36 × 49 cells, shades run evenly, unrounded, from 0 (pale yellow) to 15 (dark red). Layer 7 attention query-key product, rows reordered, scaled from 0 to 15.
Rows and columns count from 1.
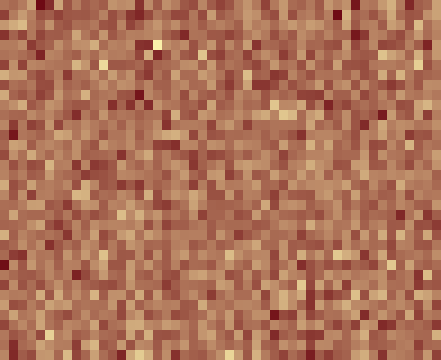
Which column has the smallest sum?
15
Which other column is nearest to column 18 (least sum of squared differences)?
42
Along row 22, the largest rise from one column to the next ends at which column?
48
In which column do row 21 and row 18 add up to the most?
19
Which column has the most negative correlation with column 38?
3
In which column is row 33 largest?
43
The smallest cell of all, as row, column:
5, 18
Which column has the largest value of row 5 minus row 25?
29
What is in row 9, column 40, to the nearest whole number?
10
